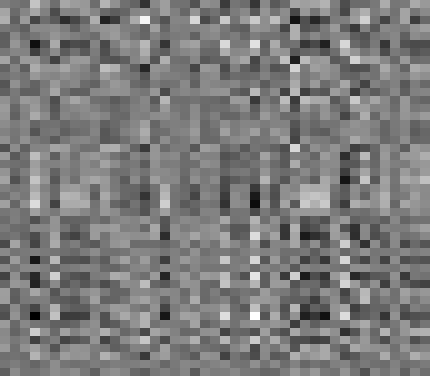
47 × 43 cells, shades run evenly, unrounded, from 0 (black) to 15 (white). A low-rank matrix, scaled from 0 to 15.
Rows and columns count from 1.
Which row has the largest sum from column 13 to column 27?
3
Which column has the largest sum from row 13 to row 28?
4
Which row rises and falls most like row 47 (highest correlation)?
11
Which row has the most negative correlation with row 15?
31
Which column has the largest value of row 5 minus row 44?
30
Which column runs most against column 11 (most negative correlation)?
15
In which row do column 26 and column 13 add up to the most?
40
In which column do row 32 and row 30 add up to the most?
26
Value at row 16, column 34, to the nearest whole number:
7
